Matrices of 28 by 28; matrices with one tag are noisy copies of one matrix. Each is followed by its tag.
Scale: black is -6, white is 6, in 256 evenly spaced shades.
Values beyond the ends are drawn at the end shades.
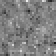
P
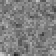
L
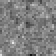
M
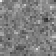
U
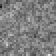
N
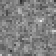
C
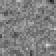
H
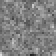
M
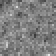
N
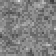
H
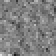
L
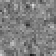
M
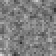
L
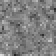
L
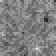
U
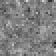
P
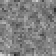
L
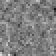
L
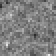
N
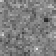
U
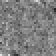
L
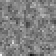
M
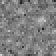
C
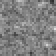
H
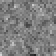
M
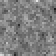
L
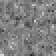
M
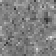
U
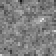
C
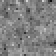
P
